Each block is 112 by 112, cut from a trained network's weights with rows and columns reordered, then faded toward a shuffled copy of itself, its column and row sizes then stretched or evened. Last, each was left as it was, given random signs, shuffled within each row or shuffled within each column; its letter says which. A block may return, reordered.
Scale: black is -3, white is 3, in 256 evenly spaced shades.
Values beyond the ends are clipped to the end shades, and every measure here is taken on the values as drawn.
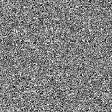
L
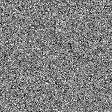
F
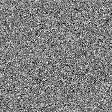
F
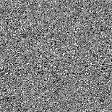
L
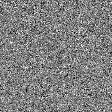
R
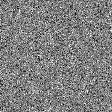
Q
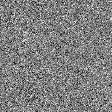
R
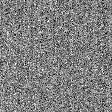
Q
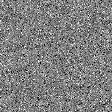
Q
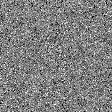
Q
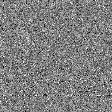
R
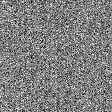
Q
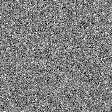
F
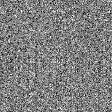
L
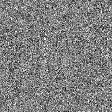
L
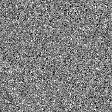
R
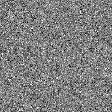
L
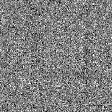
L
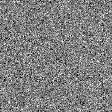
R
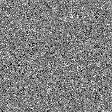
R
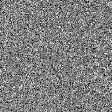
L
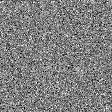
F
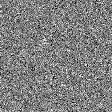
Q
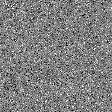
Q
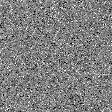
F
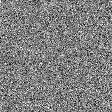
F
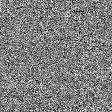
R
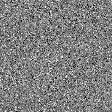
Q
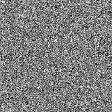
L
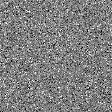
R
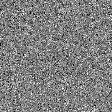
R
